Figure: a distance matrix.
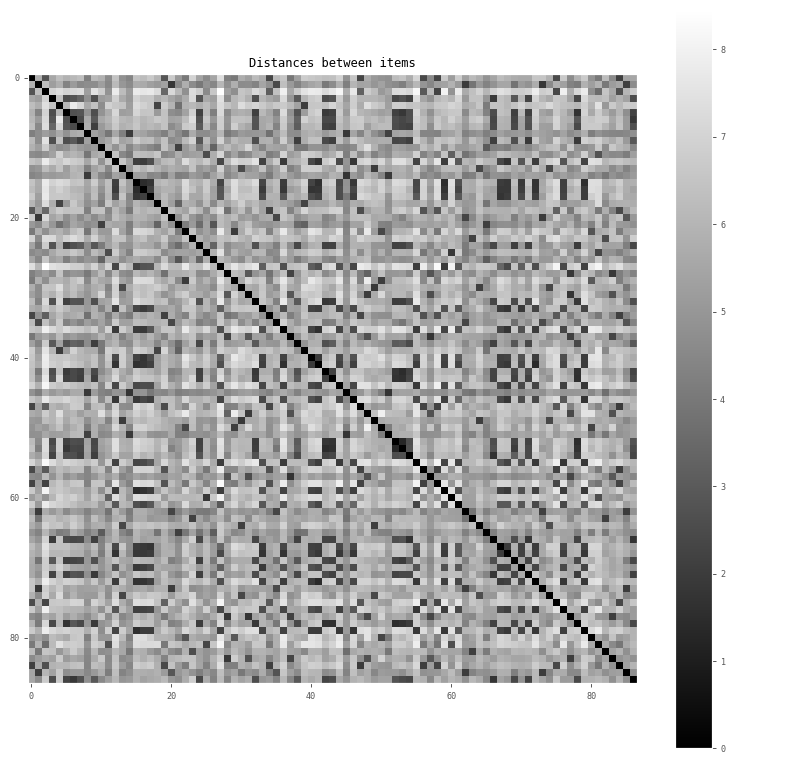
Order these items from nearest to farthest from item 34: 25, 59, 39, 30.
25, 30, 59, 39
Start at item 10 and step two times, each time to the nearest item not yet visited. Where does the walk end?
65
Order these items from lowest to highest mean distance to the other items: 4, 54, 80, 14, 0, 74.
14, 54, 0, 74, 80, 4
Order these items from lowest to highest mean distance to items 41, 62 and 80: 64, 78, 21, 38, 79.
21, 79, 38, 78, 64
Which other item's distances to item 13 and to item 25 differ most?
60
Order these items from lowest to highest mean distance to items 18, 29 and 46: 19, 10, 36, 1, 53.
10, 36, 1, 19, 53
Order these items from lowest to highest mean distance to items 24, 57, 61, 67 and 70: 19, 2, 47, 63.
63, 19, 47, 2
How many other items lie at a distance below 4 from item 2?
9
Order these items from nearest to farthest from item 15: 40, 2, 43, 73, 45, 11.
40, 45, 73, 11, 43, 2
